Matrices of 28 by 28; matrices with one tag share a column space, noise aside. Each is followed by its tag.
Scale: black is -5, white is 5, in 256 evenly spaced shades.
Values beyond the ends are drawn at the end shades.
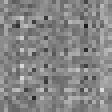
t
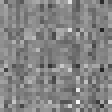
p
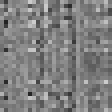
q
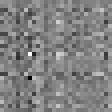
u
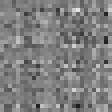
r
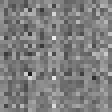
u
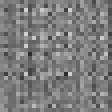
u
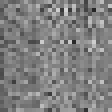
q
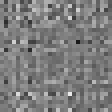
q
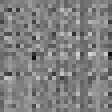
u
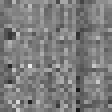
p
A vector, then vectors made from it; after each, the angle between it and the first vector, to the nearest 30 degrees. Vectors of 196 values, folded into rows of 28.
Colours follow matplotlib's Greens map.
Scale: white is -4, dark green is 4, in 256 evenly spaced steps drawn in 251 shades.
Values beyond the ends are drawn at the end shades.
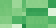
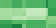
120 degrees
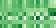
120 degrees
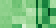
120 degrees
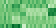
150 degrees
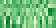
120 degrees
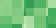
120 degrees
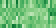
120 degrees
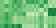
150 degrees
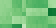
150 degrees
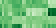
150 degrees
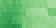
120 degrees
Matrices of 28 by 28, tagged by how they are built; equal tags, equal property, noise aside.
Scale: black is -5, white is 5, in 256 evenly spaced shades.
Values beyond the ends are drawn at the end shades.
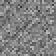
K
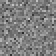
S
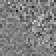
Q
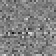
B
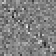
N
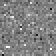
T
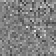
Q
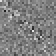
N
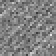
K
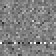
B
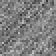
K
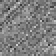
K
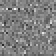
B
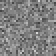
S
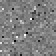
T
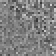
Q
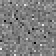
T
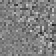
Q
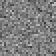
S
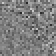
Q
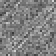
K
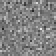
S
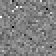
T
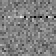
B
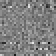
B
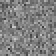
S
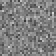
S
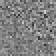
Q
